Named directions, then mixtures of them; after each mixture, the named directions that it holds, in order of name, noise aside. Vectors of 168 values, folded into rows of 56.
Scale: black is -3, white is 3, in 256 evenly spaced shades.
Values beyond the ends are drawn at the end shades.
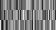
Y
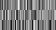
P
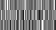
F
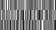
F.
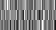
F.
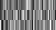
Y.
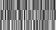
F, P.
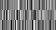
P.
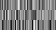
P.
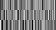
F, P, Y.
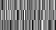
F, P.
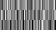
F, P.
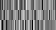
P, Y.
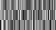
Y.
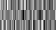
F, P, Y.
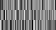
F, P, Y.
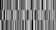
P, Y.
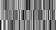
Y.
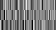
F, P, Y.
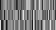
Y.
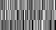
F, P.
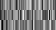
Y.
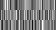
F, Y.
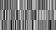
P.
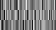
F, P, Y.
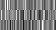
F.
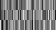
Y.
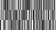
F, Y.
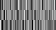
F, P, Y.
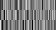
F, P, Y.
